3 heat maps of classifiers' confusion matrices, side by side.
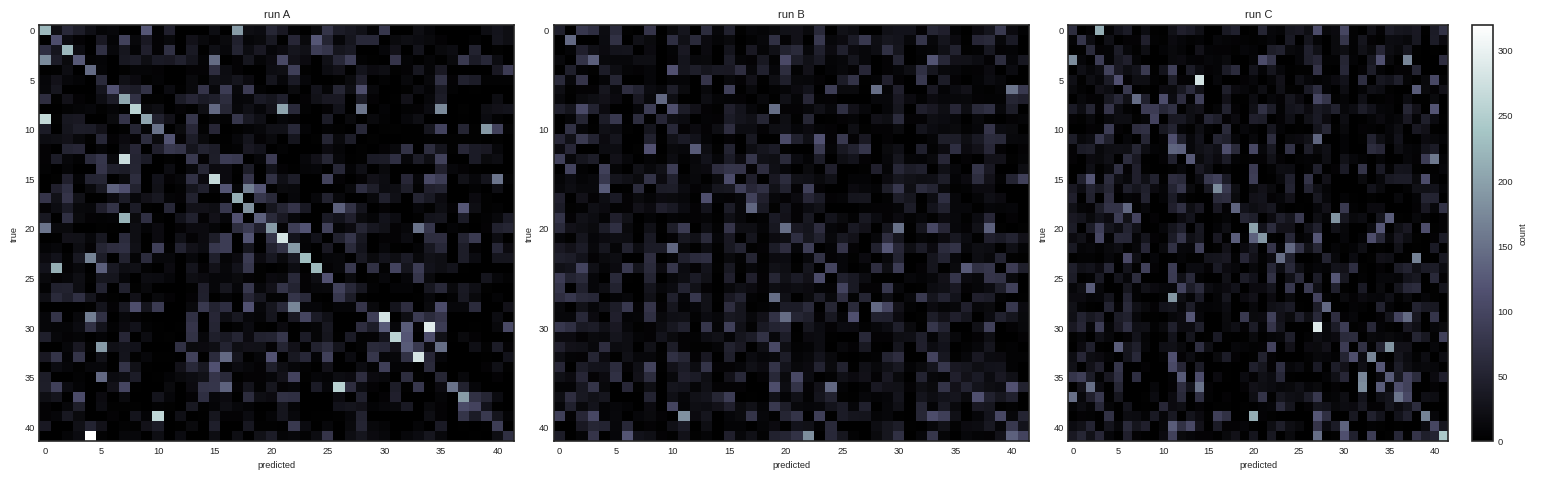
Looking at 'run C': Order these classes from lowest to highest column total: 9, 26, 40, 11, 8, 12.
9, 26, 8, 40, 12, 11
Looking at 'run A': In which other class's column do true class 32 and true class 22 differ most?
5
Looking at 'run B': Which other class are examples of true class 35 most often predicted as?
21
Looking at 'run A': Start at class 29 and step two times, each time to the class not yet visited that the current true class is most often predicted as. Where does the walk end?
34
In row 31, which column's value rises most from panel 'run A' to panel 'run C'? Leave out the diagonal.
41
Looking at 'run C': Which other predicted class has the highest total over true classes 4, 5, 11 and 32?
14
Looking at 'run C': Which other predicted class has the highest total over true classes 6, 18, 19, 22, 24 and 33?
11
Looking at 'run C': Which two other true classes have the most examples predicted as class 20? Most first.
39, 21
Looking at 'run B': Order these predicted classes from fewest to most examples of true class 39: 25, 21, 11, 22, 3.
22, 25, 21, 3, 11
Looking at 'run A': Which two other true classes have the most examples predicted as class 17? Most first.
0, 19
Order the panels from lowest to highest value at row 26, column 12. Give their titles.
run A, run B, run C
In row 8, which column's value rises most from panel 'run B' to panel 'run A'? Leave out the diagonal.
21
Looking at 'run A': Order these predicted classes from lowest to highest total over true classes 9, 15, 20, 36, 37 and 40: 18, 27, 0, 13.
27, 13, 18, 0
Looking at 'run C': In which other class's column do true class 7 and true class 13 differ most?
40
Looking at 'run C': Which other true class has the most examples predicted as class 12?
35
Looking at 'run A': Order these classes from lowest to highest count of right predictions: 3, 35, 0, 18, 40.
35, 40, 3, 18, 0
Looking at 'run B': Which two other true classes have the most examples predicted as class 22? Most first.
41, 16
